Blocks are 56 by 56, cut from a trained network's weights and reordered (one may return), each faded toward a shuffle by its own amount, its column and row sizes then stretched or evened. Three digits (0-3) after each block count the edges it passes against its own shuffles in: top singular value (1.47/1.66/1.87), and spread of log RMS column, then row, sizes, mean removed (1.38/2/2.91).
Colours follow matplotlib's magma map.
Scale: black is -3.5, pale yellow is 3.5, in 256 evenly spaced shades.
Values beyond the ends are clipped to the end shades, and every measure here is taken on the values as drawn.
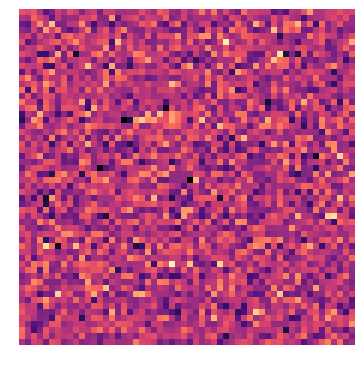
1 0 1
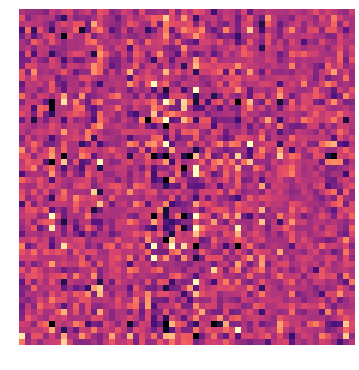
3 3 1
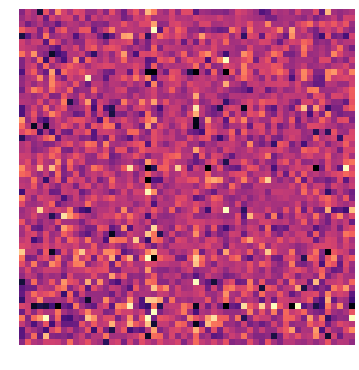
0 2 2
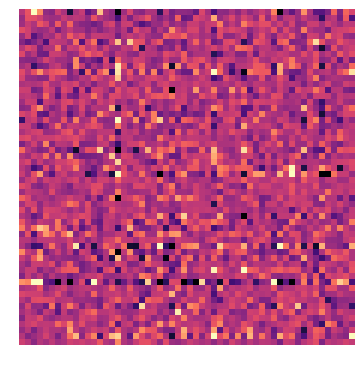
2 2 2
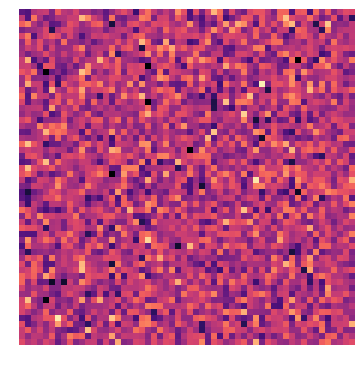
1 2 0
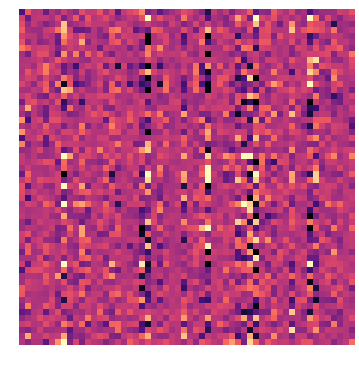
2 3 0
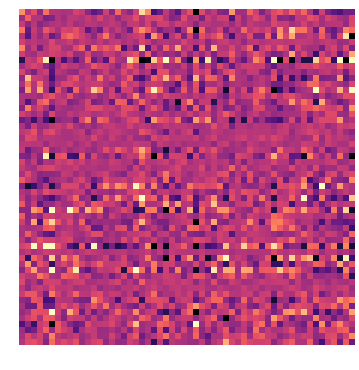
3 2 3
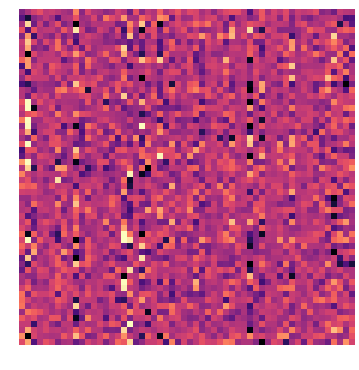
1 3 0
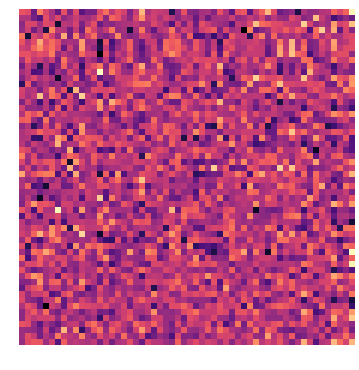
3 2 0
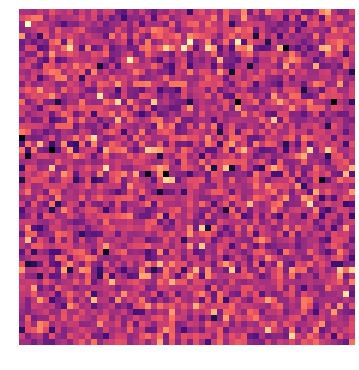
0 0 1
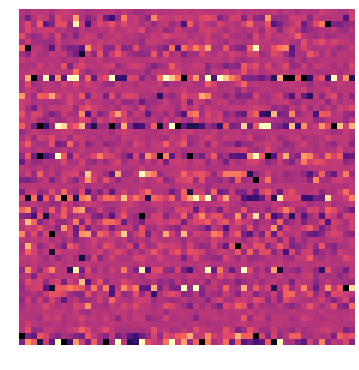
1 0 3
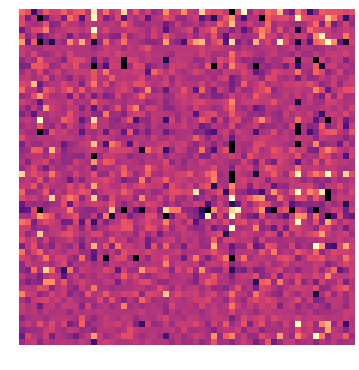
0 2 2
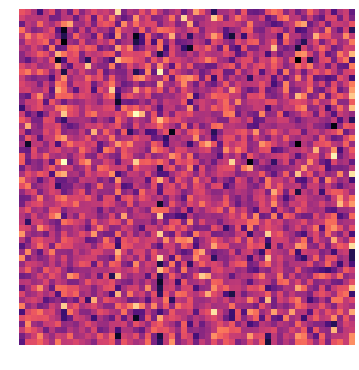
3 2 0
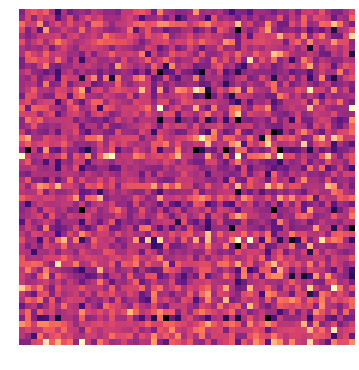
2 2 1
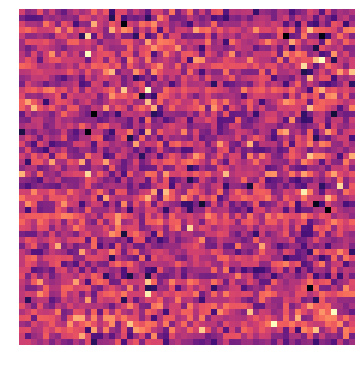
2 1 0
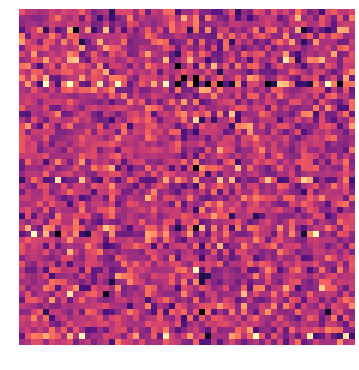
3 1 2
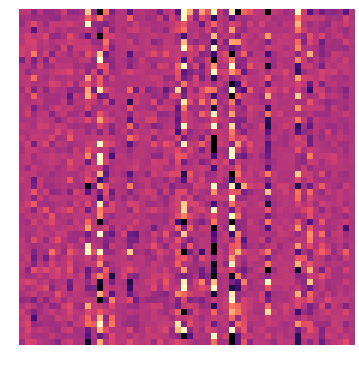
2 3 0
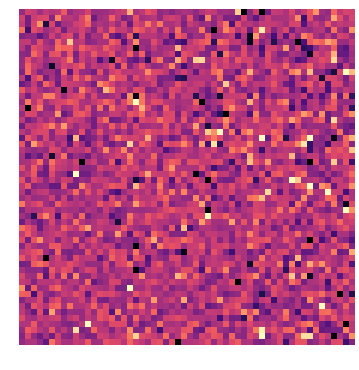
0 1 0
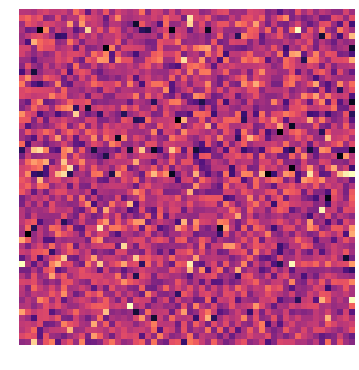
1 0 1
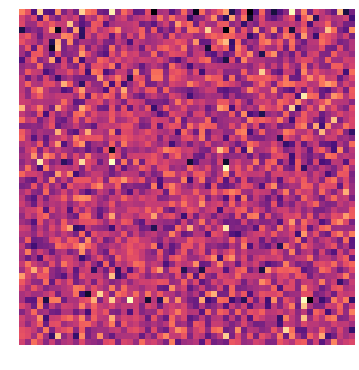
1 1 1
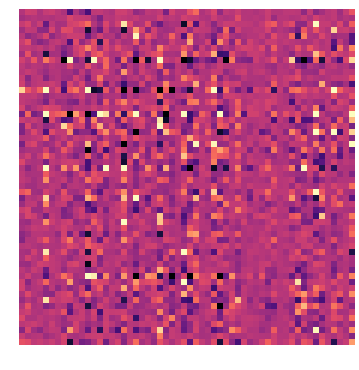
0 3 2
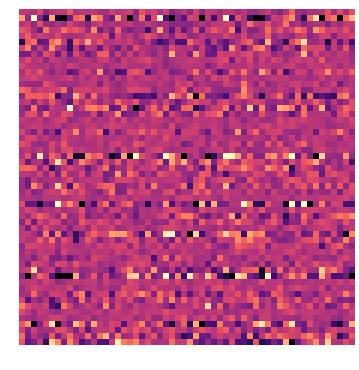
0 0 3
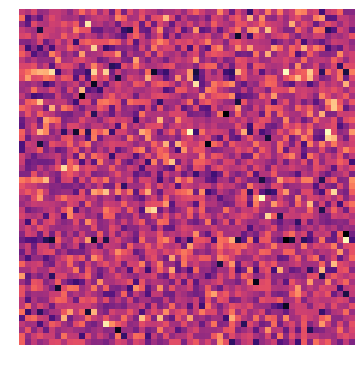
2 0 1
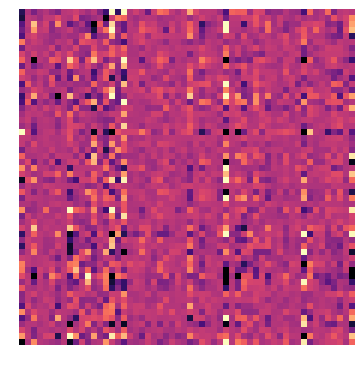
3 3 2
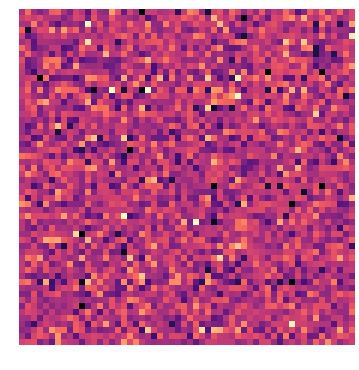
1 1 1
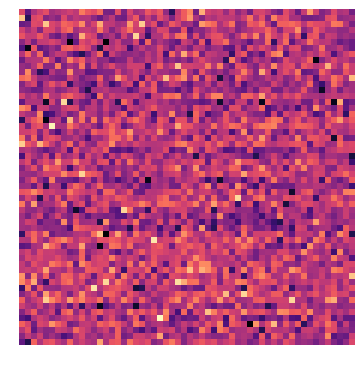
1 0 0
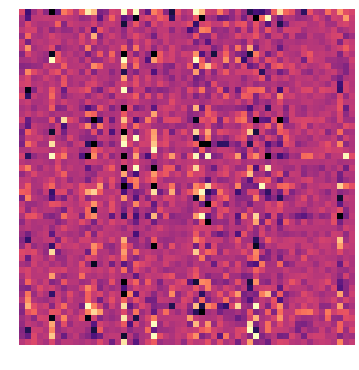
0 3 2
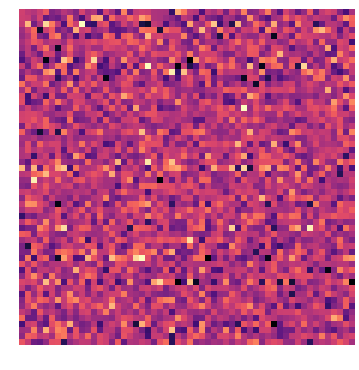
0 0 2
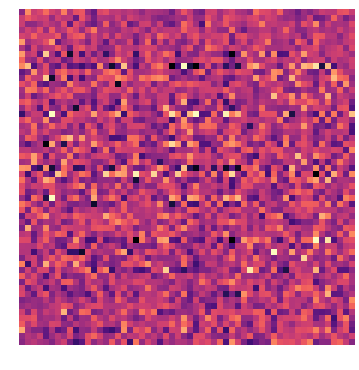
3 1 2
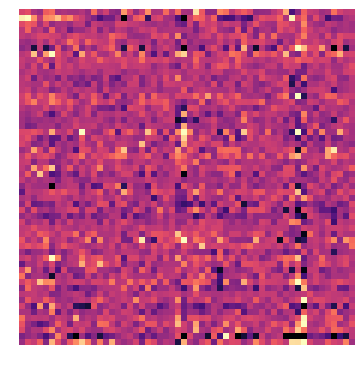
2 2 2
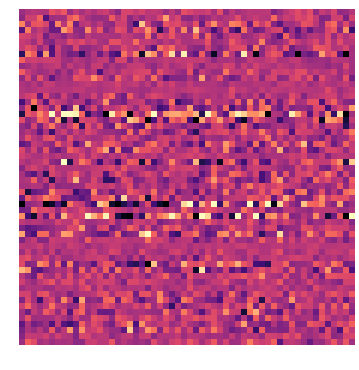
0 0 3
